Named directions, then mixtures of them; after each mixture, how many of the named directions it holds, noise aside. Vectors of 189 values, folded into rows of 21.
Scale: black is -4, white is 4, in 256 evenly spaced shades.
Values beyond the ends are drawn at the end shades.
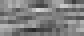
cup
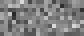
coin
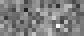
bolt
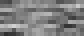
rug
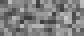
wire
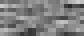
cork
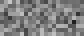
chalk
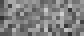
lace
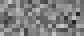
one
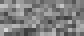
four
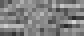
three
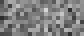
one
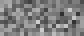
two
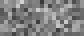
four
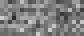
four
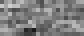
three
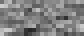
three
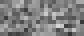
four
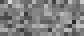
four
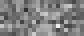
two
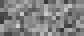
three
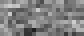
three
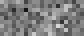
one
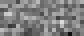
three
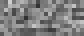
three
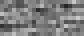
three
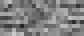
four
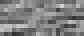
three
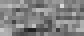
two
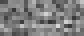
four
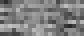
one
